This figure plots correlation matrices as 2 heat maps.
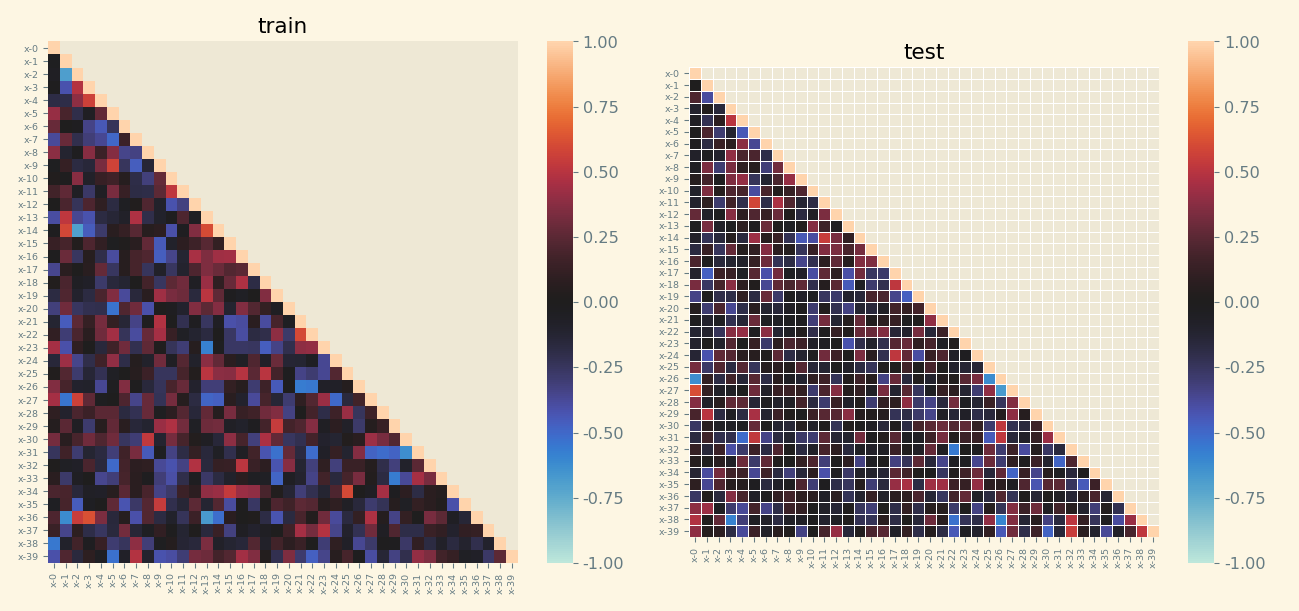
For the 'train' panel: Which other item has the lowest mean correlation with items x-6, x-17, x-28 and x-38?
x-35
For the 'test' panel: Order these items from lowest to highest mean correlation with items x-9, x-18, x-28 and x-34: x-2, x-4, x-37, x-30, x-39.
x-39, x-30, x-37, x-2, x-4
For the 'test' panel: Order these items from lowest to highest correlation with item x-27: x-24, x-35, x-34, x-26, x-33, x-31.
x-26, x-34, x-24, x-31, x-35, x-33
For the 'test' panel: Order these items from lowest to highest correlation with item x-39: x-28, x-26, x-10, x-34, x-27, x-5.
x-26, x-28, x-34, x-10, x-5, x-27
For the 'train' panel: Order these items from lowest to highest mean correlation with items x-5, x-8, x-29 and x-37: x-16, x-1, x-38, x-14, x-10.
x-38, x-16, x-1, x-10, x-14
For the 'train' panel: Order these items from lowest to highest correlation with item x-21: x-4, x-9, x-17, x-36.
x-17, x-36, x-4, x-9
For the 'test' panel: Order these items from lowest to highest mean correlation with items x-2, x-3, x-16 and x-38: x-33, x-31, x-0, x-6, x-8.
x-31, x-8, x-33, x-6, x-0
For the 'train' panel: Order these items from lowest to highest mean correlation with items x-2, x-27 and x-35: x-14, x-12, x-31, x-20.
x-14, x-31, x-20, x-12
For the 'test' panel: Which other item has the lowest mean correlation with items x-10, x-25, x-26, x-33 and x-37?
x-14
